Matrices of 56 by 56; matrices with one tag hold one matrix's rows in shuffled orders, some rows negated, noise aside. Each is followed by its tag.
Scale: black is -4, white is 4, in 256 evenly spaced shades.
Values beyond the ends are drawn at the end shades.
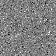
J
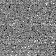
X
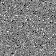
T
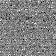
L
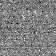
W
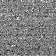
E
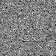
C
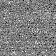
X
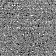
E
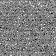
L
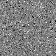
C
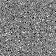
C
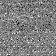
E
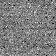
X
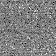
X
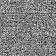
X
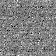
E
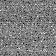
L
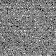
W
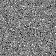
C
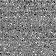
L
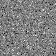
T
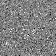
C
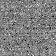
X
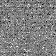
W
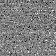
X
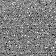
X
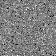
T
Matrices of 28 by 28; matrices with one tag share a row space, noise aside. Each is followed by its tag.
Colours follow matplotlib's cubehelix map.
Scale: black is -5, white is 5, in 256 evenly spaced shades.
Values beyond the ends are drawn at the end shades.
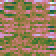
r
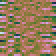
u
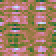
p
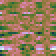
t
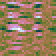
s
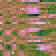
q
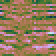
r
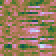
q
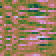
q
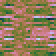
r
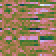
q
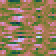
s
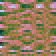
t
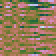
q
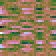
t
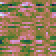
t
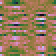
p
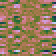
u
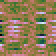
p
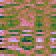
t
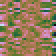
u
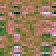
u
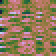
t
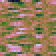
s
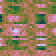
p
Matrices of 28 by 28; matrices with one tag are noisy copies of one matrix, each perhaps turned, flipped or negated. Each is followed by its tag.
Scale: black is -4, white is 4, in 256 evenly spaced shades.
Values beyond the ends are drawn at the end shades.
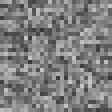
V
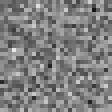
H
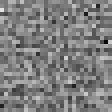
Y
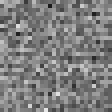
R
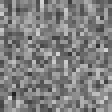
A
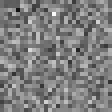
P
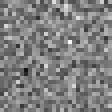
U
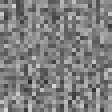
Y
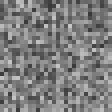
R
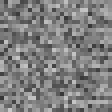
A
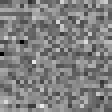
A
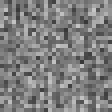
Y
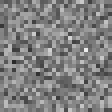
P
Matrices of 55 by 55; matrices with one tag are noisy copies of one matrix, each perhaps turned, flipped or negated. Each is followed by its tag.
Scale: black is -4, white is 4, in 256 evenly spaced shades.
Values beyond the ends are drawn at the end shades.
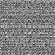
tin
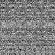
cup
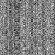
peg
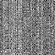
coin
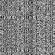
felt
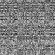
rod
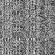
rod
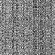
coin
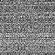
coin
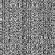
felt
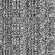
rod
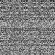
cup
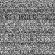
peg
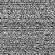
felt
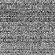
coin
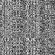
rod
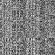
rod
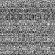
peg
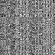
rod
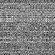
coin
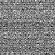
felt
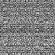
felt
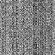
coin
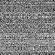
coin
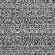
felt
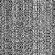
coin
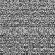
cup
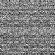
cup
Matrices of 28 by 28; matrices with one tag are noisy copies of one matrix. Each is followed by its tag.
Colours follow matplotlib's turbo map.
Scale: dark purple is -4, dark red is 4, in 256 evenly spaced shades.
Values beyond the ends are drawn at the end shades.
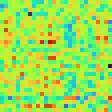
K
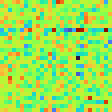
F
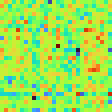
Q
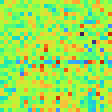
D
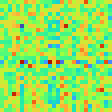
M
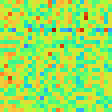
F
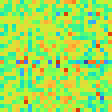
D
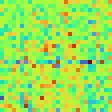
D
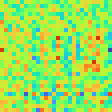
Q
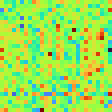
Q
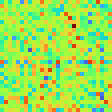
D
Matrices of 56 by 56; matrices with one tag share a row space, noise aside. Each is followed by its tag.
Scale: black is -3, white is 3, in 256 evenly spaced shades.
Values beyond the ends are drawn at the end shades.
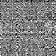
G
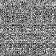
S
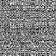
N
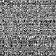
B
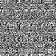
G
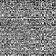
N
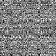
B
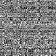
B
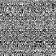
S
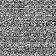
S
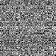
G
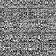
B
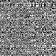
N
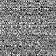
B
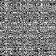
B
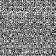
S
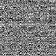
B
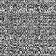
B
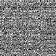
B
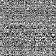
S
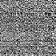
G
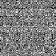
G
